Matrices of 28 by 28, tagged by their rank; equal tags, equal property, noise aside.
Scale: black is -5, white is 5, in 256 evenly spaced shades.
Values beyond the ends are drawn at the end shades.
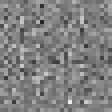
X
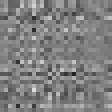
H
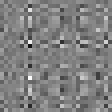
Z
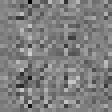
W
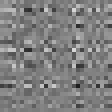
Z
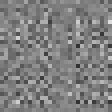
W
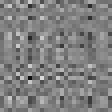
Z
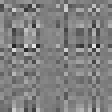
Z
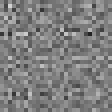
W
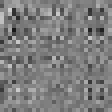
H
